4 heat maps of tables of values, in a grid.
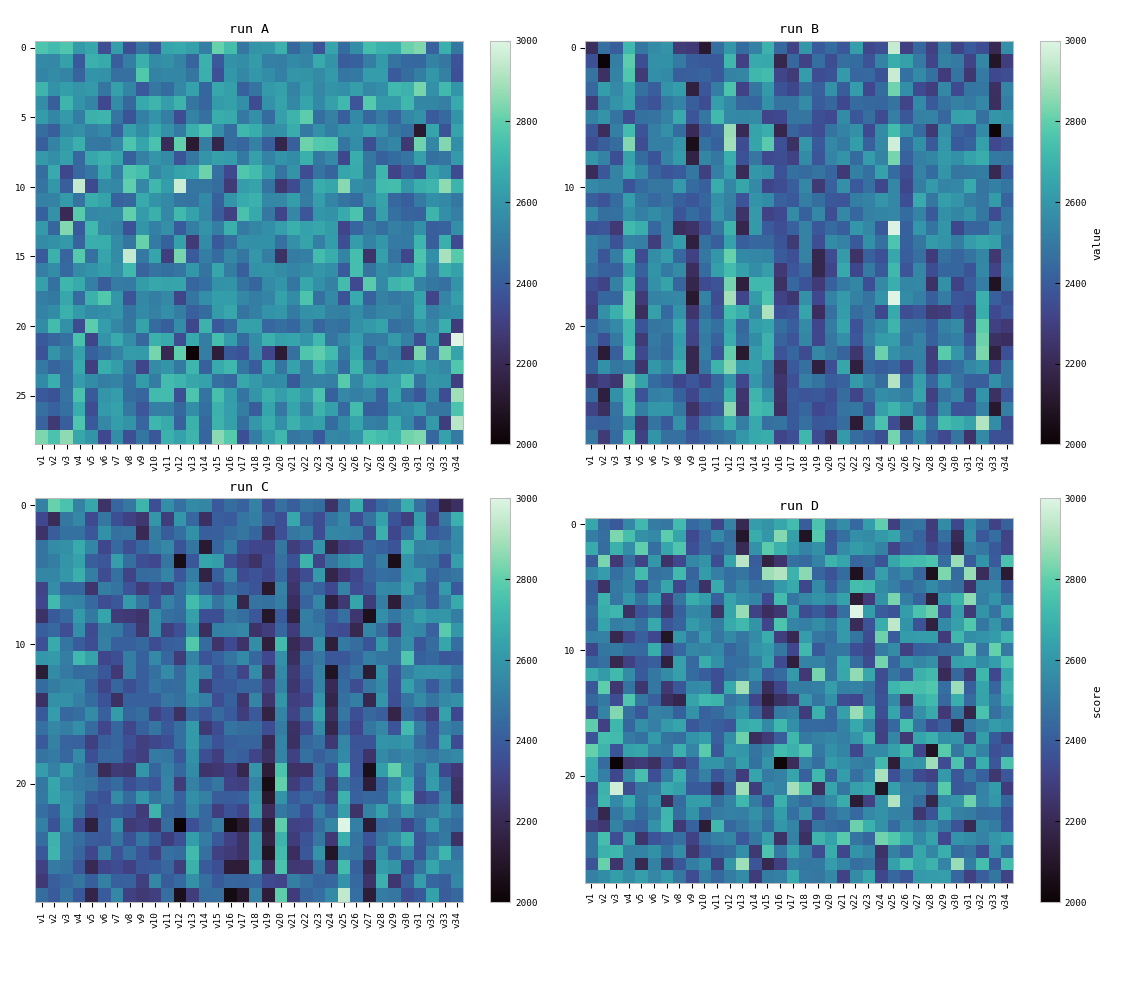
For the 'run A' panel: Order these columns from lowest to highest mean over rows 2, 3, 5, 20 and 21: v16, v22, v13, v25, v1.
v25, v13, v1, v16, v22
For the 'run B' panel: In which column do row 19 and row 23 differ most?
v15
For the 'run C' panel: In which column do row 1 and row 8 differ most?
v21
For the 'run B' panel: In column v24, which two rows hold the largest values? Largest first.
22, 27
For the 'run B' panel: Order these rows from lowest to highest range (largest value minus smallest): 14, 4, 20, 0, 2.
4, 20, 14, 2, 0
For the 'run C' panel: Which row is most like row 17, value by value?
6
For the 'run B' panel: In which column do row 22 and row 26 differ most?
v32
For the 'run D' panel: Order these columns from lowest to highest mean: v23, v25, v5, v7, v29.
v7, v5, v29, v23, v25
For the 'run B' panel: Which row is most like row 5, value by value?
10
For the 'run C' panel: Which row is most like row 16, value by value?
13
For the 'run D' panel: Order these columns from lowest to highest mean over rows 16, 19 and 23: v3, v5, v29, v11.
v3, v5, v29, v11
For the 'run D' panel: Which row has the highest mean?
18
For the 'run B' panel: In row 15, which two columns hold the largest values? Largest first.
v12, v4
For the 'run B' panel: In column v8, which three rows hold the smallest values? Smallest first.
13, 0, 24
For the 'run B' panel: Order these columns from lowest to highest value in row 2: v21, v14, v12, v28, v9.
v9, v28, v12, v21, v14
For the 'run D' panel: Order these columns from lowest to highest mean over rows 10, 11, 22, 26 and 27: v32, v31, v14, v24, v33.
v14, v24, v32, v33, v31
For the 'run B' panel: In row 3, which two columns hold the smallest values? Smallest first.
v9, v33
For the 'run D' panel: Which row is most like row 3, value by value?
13
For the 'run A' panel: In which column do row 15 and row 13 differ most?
v8
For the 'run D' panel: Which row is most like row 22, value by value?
6
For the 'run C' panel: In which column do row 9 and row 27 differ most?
v33
